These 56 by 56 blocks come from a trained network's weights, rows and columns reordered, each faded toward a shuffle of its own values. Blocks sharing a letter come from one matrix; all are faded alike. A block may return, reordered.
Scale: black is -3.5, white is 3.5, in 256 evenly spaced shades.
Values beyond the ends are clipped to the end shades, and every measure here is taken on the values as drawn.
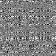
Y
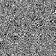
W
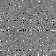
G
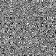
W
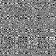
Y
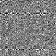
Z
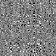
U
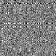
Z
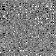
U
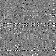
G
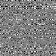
Y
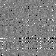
G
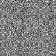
G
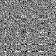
Z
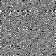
U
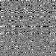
Y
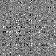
U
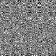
W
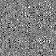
U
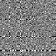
Z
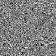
W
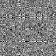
Z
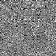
W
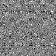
W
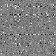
G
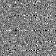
U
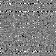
G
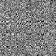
Z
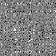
U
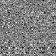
W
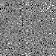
U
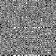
Z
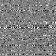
Y
